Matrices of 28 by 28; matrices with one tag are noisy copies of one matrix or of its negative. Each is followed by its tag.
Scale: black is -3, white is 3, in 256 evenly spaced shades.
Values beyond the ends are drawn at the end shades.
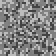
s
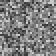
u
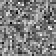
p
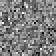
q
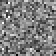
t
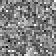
t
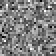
p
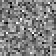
t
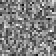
s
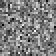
s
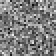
q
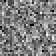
p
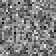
s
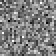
s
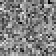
u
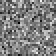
s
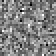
p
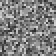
t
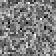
t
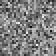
q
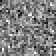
t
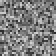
t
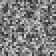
p
